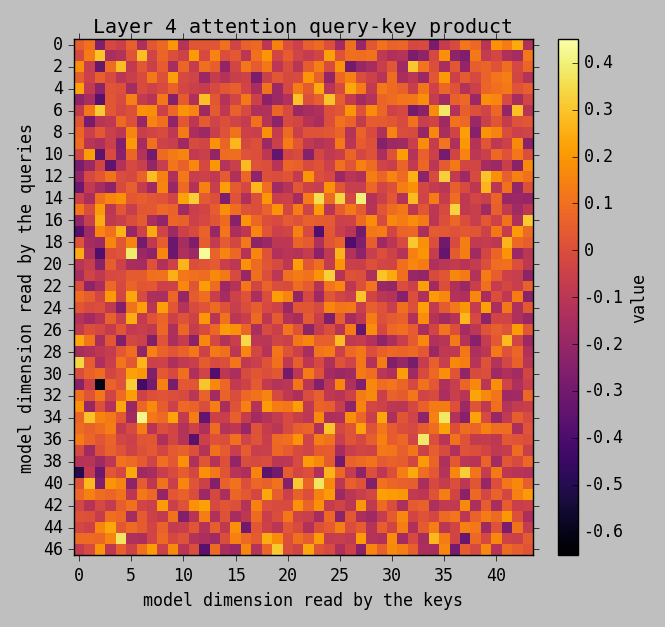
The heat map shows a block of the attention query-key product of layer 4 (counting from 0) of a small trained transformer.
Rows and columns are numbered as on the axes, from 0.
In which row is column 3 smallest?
11
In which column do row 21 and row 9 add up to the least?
43
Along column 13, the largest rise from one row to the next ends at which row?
31
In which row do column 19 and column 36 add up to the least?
10
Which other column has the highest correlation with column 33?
12
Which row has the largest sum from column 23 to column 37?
14
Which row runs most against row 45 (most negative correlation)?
24
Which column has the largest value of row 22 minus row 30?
13
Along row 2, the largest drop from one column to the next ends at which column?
26
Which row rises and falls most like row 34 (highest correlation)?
6
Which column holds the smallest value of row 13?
0
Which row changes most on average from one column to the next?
19
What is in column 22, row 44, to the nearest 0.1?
-0.1
